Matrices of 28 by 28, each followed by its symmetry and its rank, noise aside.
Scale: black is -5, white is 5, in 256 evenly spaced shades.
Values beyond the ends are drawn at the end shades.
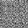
antisymmetric, rank four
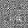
symmetric, rank five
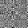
no symmetry, rank four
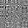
antisymmetric, rank four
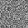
no symmetry, rank five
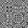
symmetric, rank four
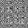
no symmetry, rank four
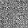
symmetric, rank five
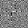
antisymmetric, rank four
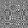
no symmetry, rank three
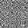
no symmetry, rank five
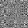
no symmetry, rank five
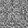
symmetric, rank four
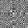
symmetric, rank four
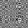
no symmetry, rank three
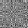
no symmetry, rank three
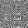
no symmetry, rank four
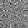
antisymmetric, rank four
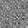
symmetric, rank four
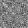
symmetric, rank four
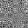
antisymmetric, rank four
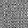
antisymmetric, rank four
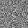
antisymmetric, rank four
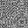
symmetric, rank five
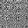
no symmetry, rank five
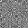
symmetric, rank five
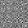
symmetric, rank four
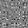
antisymmetric, rank four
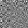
no symmetry, rank four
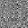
antisymmetric, rank four
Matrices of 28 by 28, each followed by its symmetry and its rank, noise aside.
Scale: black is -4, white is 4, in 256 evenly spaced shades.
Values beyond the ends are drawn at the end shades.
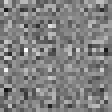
no symmetry, rank four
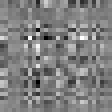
antisymmetric, rank two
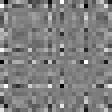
antisymmetric, rank two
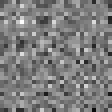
symmetric, rank three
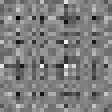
symmetric, rank two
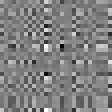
no symmetry, rank two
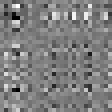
no symmetry, rank two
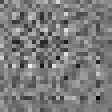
symmetric, rank four
